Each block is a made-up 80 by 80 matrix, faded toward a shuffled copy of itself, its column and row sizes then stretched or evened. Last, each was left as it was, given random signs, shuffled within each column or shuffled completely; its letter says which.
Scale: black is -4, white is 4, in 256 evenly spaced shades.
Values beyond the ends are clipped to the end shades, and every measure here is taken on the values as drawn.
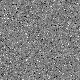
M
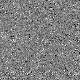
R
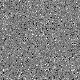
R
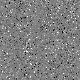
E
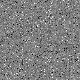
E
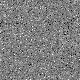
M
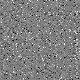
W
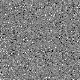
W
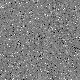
M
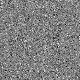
R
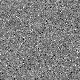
M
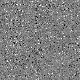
R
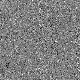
E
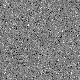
M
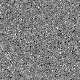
W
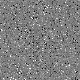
R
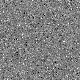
M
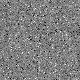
M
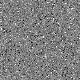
E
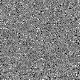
R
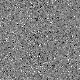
R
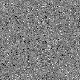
W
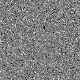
R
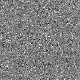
R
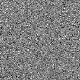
W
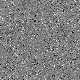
E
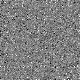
R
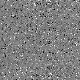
W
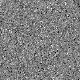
E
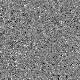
R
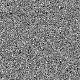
E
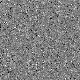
E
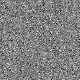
R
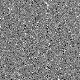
E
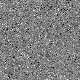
M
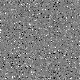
R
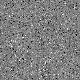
E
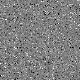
R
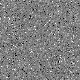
E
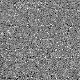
W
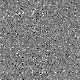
W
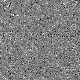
R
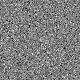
M
